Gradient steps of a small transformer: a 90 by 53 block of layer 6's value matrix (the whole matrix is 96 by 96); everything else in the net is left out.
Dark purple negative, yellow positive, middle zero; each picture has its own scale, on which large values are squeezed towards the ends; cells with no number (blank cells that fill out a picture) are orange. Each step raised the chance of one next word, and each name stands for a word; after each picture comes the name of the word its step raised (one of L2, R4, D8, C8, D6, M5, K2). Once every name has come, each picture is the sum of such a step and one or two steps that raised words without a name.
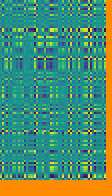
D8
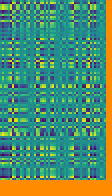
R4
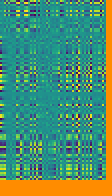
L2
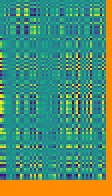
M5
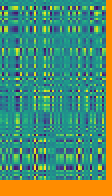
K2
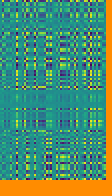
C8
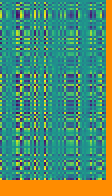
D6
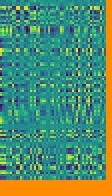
K2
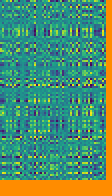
C8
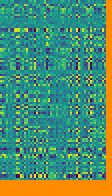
D8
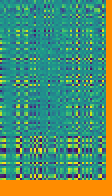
D8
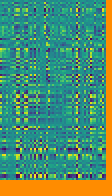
M5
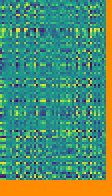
D8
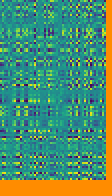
C8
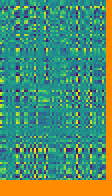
K2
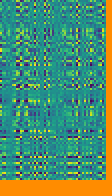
C8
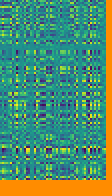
L2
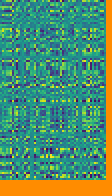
C8
